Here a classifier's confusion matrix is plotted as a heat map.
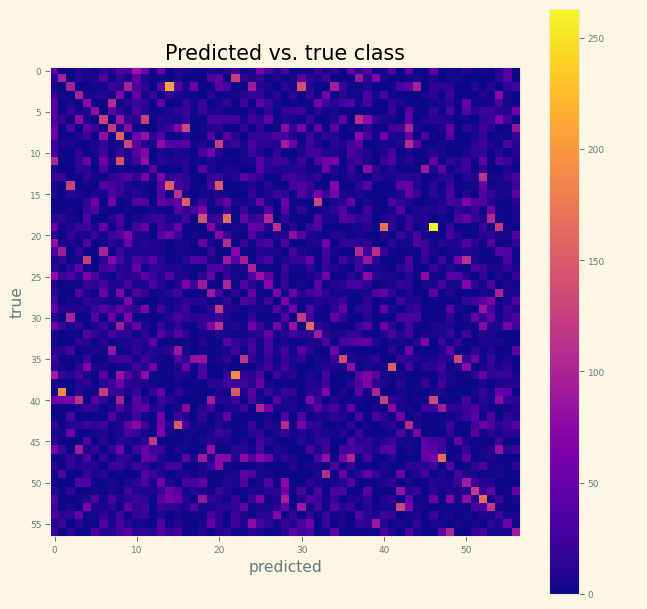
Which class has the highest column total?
8
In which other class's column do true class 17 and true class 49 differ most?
33
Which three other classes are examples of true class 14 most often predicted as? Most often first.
20, 2, 34
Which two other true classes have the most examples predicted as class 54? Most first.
19, 27
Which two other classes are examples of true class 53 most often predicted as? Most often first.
42, 30
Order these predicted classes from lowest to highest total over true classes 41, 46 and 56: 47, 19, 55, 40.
55, 40, 19, 47
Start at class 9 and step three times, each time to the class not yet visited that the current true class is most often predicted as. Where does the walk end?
52
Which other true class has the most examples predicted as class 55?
31
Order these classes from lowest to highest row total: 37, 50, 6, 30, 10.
10, 50, 30, 37, 6
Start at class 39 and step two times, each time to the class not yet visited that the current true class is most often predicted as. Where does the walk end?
22
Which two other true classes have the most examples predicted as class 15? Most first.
43, 34
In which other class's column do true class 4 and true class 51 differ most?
7
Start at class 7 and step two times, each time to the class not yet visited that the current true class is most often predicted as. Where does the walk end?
32
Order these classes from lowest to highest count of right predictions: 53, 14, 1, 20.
20, 1, 53, 14
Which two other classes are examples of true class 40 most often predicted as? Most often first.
46, 3
